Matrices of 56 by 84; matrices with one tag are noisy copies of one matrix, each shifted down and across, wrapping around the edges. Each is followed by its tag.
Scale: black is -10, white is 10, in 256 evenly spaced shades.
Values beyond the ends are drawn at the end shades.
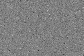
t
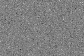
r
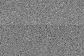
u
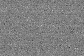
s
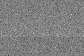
u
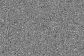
r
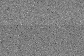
u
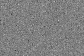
r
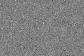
r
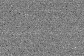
s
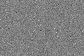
t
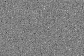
r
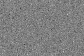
r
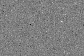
r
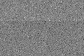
u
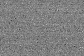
s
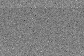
u
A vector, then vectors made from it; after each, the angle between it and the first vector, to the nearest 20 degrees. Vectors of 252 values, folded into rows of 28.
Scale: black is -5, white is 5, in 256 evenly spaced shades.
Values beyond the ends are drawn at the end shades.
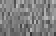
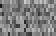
100 degrees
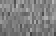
20 degrees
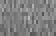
40 degrees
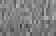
20 degrees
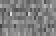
80 degrees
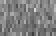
80 degrees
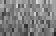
60 degrees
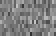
40 degrees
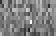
60 degrees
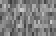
80 degrees
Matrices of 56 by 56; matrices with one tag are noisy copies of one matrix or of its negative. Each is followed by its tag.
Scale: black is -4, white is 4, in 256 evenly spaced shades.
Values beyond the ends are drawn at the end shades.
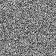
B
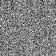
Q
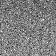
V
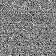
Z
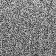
V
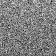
V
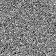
B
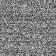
Z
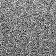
V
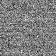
Z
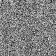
Q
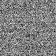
Z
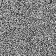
Q
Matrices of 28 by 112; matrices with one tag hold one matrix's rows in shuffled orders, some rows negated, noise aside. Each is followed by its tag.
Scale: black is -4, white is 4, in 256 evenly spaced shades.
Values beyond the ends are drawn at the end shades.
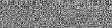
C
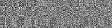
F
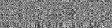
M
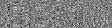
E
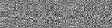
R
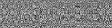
C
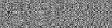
E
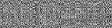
C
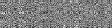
F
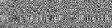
R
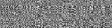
M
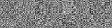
M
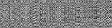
C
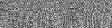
R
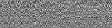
C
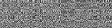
C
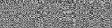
M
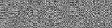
R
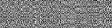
C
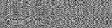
E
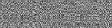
C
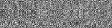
F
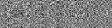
E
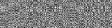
R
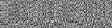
R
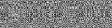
R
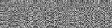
R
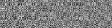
F
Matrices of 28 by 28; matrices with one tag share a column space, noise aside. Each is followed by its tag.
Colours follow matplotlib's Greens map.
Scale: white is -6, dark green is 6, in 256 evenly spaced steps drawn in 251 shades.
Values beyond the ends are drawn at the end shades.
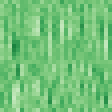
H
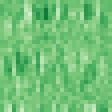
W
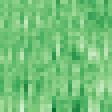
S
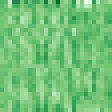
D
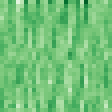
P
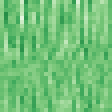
P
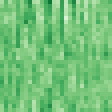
P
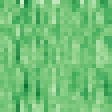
D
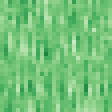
S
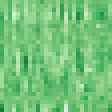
W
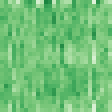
D
